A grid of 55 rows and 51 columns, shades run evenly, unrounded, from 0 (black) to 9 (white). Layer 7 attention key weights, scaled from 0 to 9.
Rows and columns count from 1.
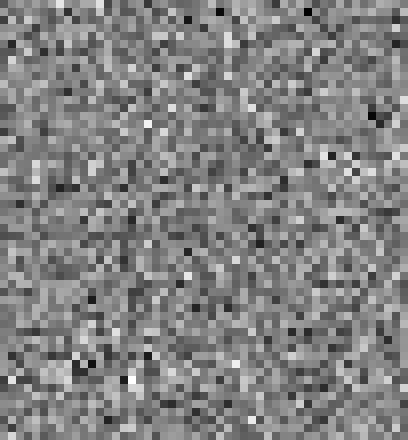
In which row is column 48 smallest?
16
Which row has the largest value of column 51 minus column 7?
49
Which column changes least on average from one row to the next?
31
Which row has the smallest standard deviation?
52
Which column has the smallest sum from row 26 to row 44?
17
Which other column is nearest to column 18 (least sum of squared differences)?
51
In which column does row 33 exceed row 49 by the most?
30
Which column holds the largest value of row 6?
29
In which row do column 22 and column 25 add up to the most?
47
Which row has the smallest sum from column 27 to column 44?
42
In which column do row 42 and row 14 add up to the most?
32
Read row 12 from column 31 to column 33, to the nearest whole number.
7 5 4
